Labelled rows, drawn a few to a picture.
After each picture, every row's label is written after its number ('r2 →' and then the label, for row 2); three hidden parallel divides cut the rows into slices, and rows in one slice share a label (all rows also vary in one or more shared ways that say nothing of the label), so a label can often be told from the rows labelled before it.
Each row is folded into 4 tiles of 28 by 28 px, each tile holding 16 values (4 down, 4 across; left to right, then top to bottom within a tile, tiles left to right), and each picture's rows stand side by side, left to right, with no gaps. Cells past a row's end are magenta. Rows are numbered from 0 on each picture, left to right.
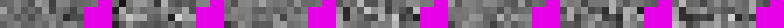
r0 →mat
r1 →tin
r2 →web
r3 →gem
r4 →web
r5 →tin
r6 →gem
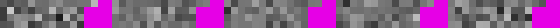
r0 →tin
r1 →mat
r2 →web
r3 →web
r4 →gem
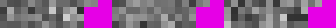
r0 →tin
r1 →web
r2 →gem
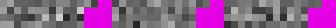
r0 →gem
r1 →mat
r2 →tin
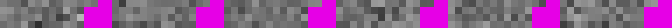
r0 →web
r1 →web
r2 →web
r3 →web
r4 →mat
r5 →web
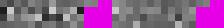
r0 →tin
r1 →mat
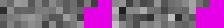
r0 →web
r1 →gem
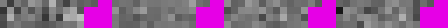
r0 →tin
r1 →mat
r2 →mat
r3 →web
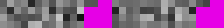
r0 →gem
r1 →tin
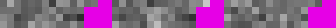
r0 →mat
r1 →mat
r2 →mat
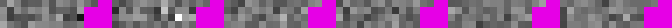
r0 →gem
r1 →tin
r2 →mat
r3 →mat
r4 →web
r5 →web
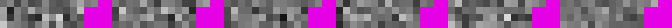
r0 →gem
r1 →tin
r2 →tin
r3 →tin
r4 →gem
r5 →mat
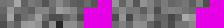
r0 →web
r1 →web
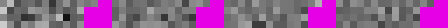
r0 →gem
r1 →mat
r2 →web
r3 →mat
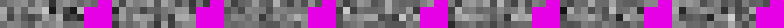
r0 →gem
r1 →tin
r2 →web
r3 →tin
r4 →tin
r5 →tin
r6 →gem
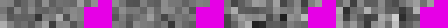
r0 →mat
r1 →web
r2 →tin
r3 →gem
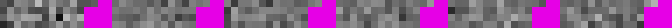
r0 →tin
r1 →mat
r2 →web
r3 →mat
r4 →web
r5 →web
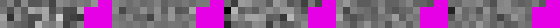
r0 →gem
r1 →mat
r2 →tin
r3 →mat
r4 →web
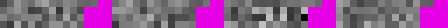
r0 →web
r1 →web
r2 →gem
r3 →mat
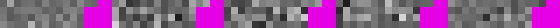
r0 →mat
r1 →gem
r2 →tin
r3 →tin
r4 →mat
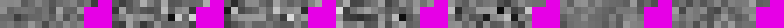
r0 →mat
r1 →tin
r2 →tin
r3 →gem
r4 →gem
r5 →web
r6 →mat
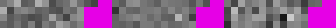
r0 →mat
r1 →web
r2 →tin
